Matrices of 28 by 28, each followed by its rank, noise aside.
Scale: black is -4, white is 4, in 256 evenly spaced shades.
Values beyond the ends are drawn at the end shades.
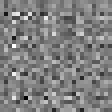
four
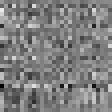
three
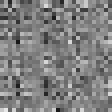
four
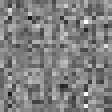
six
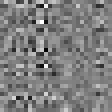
three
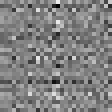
four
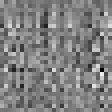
four
